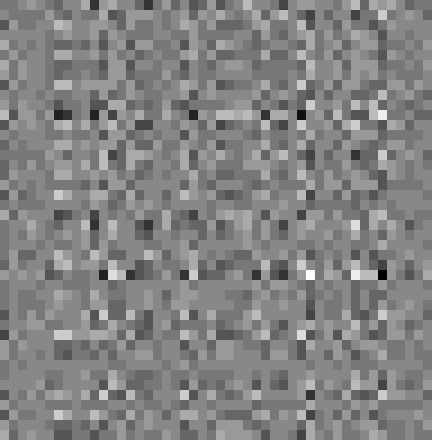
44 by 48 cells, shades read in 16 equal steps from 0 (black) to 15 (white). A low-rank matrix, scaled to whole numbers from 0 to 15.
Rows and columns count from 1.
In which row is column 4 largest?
23
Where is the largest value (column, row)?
35, 28
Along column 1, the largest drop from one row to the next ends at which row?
13
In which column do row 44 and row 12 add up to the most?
43
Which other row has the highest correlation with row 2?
16
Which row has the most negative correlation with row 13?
36
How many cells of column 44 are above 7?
26
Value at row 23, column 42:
10
